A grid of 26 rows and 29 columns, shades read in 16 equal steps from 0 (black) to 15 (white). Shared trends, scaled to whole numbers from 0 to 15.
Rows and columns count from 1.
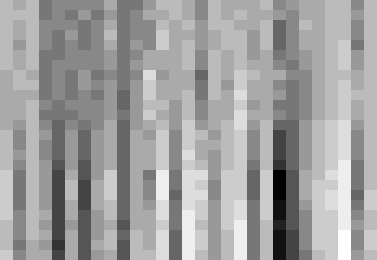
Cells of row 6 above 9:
15
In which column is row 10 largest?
19
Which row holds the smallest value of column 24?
26
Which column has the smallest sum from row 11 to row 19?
22
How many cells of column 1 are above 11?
6
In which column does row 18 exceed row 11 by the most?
16
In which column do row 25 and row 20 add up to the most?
27
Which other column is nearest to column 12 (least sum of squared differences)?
17
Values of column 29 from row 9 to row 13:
11 11 11 11 11
